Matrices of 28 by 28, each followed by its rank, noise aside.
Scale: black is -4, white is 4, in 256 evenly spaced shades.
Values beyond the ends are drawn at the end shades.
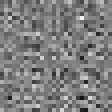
four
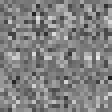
five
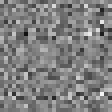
four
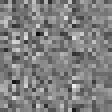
four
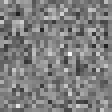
six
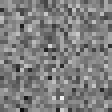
six
